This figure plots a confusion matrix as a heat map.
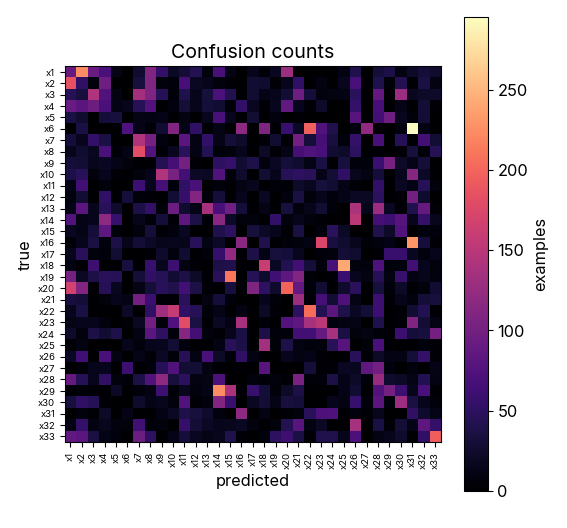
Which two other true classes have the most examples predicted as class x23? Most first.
x16, x24
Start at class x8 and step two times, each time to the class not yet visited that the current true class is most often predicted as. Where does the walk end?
x21
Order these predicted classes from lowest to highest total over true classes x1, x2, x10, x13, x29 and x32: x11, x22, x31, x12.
x22, x12, x31, x11
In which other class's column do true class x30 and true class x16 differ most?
x31
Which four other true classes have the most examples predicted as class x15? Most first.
x19, x29, x17, x13
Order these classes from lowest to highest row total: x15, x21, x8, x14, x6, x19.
x15, x21, x8, x14, x19, x6
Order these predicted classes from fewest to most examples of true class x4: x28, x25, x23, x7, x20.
x25, x23, x7, x28, x20
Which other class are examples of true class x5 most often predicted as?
x29
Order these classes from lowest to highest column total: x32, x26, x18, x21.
x18, x32, x26, x21
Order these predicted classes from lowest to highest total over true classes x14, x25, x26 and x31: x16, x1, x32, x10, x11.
x10, x1, x32, x11, x16
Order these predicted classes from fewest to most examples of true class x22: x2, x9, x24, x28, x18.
x18, x2, x28, x24, x9
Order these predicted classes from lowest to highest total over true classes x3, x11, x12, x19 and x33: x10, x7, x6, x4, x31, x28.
x6, x10, x31, x4, x28, x7
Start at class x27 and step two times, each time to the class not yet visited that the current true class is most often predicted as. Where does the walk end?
x9
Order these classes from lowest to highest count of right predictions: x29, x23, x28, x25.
x25, x29, x28, x23
